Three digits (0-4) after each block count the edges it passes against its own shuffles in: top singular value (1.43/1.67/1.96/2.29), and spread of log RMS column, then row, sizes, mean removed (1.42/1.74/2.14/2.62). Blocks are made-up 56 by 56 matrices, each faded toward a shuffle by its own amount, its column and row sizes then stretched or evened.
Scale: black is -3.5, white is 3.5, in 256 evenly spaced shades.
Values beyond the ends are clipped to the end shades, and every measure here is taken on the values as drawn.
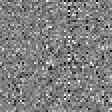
2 3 0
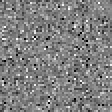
1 1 1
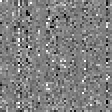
2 4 0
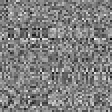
4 0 3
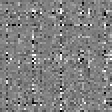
2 4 3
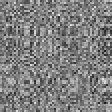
4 2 1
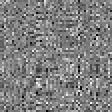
4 3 0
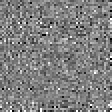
3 1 3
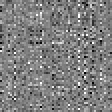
3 4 1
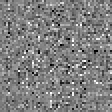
2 3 2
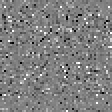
0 0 2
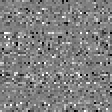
2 0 4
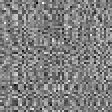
4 2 1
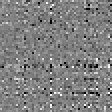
3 3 3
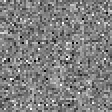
0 0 1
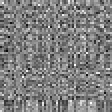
4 0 1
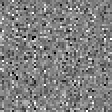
1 3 1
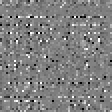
3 1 4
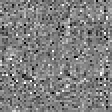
2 2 1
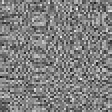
4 0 0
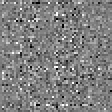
0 3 3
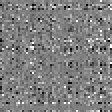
1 4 4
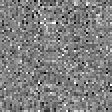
3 1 1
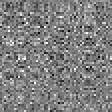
4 0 2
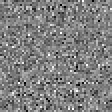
2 0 2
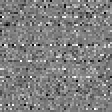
0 0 4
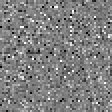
0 0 1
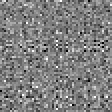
3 3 2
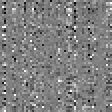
3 4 0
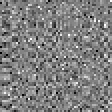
4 0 0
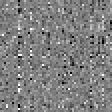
3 3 1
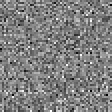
3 0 1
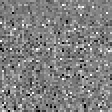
1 0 2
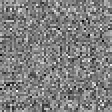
2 0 1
